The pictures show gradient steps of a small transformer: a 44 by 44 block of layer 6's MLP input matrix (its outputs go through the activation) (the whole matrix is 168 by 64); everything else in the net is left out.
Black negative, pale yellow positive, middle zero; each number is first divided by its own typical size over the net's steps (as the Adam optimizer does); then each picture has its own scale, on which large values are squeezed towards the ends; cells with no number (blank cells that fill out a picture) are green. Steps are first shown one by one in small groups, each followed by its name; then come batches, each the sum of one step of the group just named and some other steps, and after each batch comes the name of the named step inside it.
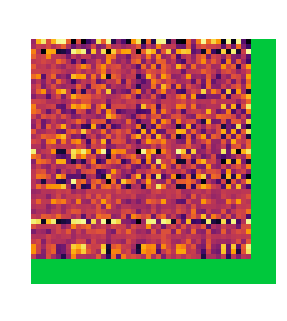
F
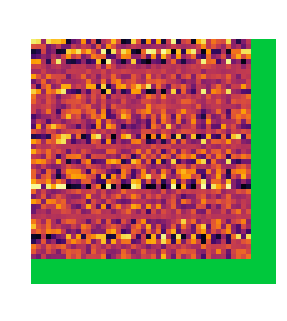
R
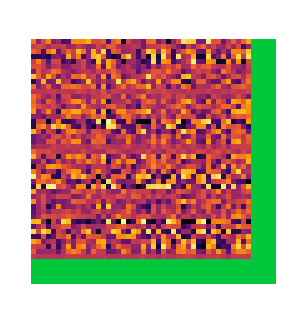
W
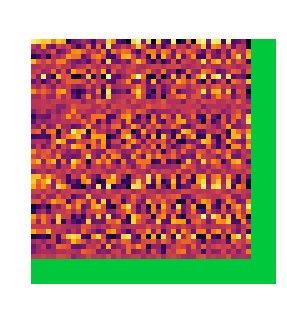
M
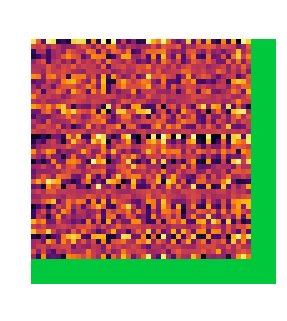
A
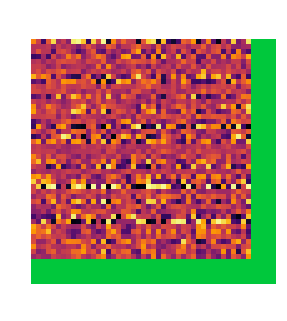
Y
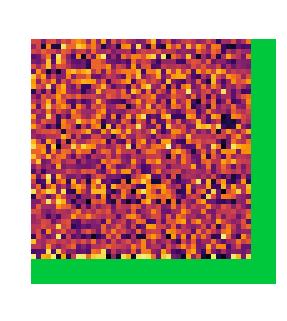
Y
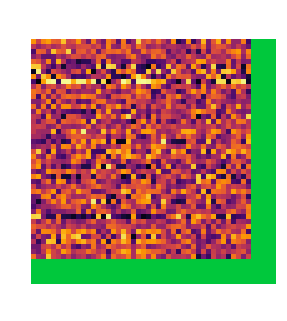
M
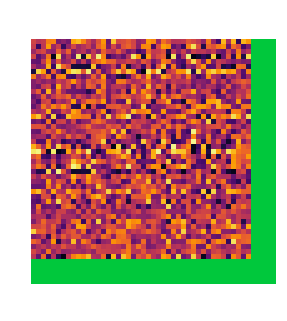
A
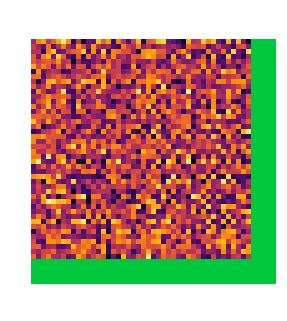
F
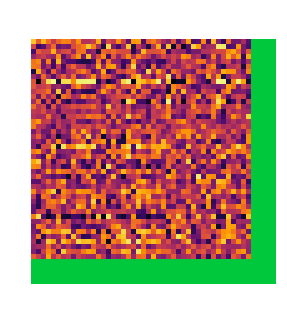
M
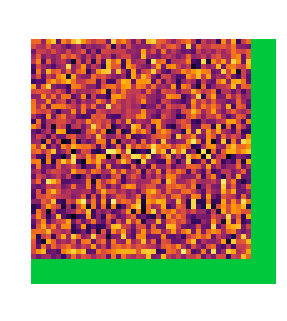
A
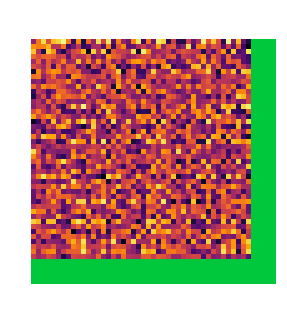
F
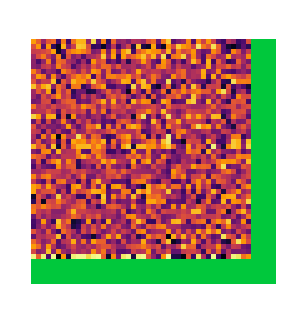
Y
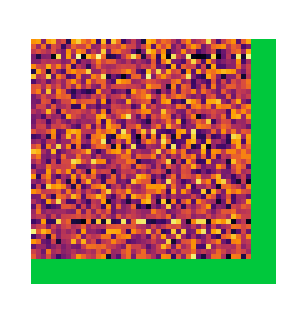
W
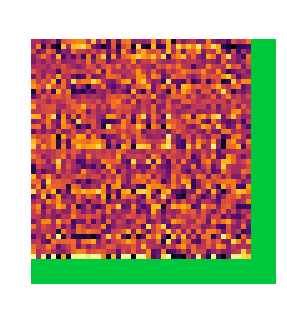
Y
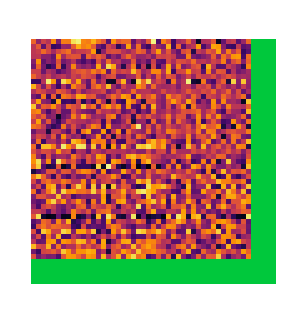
Y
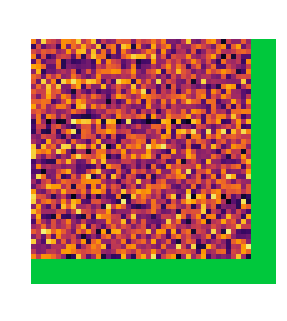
W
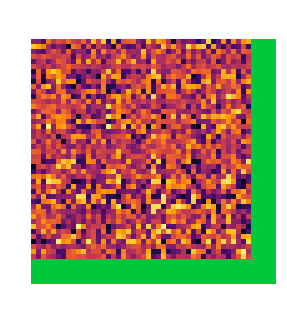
A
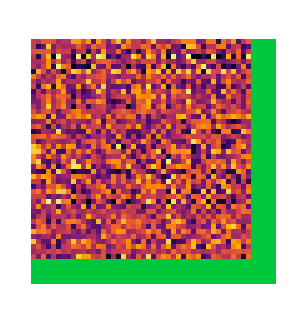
W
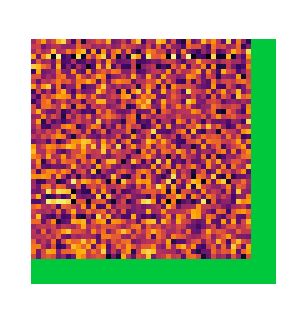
F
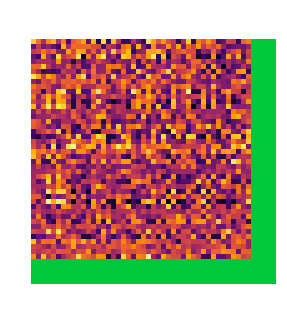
A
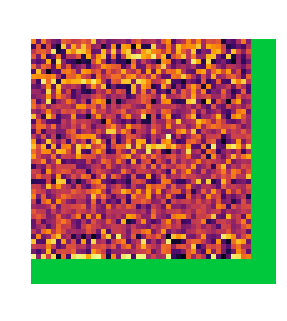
W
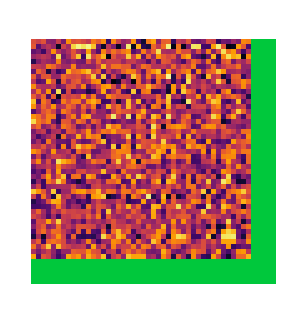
A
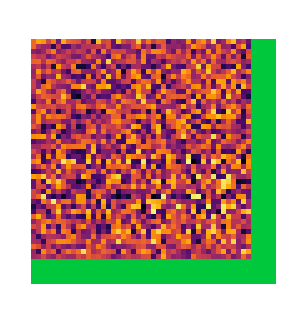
M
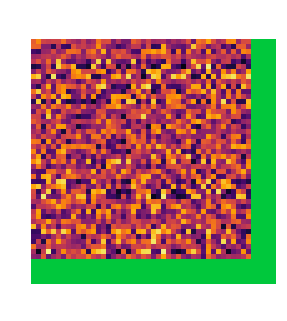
R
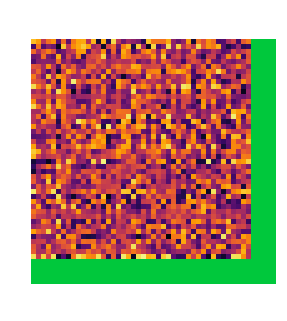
A
